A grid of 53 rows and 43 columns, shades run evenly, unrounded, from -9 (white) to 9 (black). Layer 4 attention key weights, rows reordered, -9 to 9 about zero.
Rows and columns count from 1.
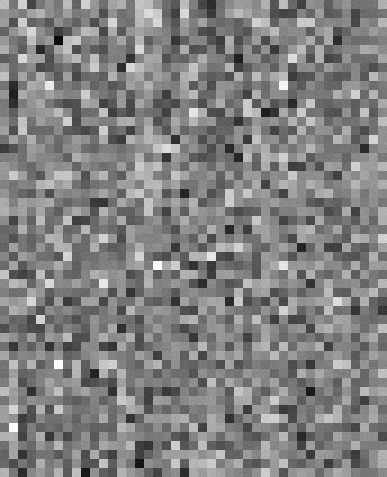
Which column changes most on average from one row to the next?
35
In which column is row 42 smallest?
43
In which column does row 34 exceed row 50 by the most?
20
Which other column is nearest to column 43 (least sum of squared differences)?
36
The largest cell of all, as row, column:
5, 7
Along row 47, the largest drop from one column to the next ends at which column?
30
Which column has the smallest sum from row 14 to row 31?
17
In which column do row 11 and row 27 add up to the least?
40
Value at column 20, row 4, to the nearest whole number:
2
